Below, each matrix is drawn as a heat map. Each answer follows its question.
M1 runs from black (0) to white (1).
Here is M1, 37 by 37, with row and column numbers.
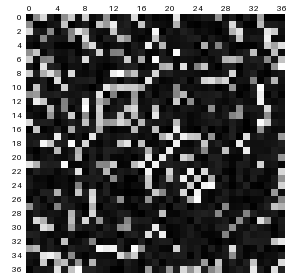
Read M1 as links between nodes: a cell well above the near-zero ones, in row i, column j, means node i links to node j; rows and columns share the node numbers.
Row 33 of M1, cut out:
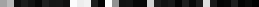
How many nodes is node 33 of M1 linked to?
9
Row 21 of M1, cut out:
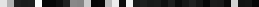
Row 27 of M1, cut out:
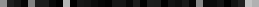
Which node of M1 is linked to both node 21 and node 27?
node 0
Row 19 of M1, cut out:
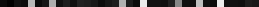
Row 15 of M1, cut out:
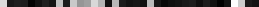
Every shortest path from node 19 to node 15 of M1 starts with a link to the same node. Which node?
node 4
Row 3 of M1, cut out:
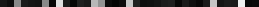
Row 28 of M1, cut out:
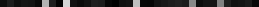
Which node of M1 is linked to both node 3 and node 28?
node 6
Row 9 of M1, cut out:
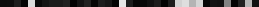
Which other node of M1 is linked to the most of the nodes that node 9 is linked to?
node 36
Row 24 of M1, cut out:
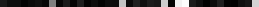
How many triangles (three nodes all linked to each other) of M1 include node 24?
8
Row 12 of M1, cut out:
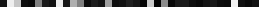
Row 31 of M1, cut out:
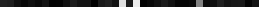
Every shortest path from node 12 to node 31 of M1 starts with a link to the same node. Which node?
node 23
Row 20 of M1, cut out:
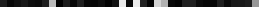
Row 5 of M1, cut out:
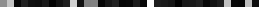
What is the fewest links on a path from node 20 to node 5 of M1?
3
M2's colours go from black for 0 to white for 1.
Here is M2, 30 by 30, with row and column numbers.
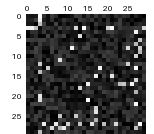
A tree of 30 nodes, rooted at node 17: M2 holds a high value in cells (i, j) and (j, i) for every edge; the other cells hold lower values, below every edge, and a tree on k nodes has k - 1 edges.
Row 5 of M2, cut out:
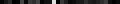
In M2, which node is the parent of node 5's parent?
27
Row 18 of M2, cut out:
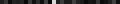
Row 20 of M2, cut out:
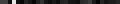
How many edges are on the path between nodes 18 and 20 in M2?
8
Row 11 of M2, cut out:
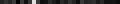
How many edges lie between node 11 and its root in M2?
7
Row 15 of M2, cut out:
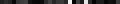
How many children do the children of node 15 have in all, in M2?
1
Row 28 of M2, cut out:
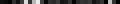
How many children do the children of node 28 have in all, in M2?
7
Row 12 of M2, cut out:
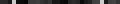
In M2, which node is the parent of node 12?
3
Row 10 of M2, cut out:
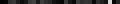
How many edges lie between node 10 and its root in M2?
9
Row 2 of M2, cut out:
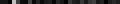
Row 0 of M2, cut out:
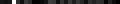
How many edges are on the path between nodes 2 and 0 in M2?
2
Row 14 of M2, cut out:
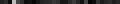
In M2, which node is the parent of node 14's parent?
21
